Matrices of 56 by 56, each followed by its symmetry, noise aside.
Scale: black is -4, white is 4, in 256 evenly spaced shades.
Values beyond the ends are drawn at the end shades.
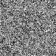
symmetric across the other diagonal.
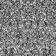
mirrored left to right.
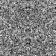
mirrored left to right.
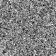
symmetric across the other diagonal.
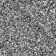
symmetric across the other diagonal.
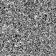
antisymmetric.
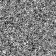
symmetric across the other diagonal.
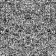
mirrored left to right.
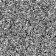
same after a half turn.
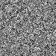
symmetric.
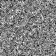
symmetric.
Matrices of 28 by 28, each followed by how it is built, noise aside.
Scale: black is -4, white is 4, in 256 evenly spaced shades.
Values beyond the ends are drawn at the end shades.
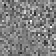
upper triangular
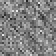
Toeplitz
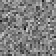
noise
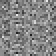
repeating rows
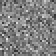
Toeplitz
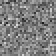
noise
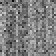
blocks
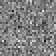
low rank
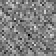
Toeplitz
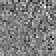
upper triangular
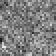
smooth
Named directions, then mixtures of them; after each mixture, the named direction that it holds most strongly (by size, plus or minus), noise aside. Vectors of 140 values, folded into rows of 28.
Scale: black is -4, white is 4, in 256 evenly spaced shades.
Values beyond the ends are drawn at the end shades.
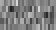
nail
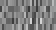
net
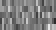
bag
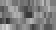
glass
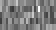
nail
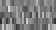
bag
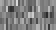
nail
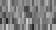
bag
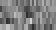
glass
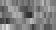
glass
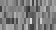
net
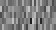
net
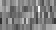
bag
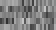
nail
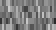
bag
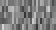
net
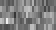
glass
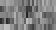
glass
